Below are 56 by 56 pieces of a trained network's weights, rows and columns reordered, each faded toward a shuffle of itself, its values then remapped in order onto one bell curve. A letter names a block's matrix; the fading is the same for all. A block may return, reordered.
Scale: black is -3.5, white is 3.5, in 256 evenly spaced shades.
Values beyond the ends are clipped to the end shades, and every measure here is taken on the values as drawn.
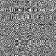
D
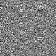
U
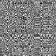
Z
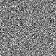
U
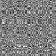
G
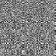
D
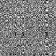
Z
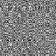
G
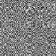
G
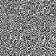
D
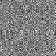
G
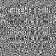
Z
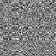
Z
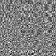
G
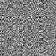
G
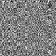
G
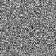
U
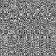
D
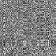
D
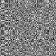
G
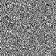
U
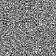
U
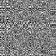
Z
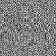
G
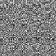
Z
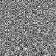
U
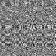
Z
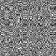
Z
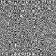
Z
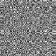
Z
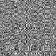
G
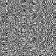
D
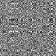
D
